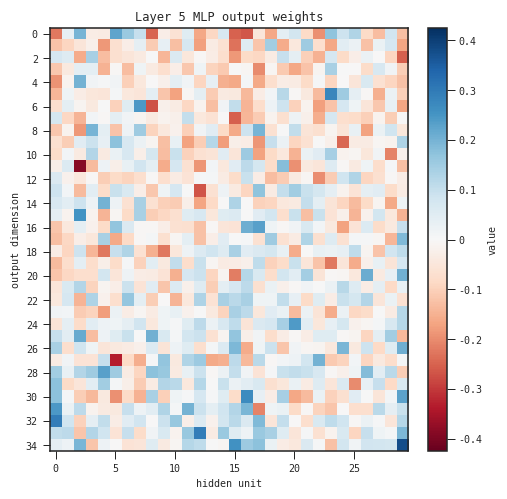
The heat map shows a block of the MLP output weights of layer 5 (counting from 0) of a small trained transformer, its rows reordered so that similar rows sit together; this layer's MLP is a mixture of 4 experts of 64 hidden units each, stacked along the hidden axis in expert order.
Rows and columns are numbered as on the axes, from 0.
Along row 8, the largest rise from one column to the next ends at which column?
3
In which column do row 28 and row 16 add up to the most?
5
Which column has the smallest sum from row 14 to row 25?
9
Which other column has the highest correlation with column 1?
19
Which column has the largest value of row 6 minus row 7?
15
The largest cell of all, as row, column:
34, 29
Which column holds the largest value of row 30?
16
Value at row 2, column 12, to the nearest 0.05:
0
